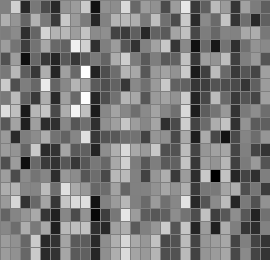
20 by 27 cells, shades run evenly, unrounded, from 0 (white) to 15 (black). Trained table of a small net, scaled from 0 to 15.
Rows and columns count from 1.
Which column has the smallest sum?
19
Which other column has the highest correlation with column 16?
15
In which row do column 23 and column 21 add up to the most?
7
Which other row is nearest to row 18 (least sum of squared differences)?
14
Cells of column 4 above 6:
13
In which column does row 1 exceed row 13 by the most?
10
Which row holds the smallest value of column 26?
3
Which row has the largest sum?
17
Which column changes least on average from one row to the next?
20
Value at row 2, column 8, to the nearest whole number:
6
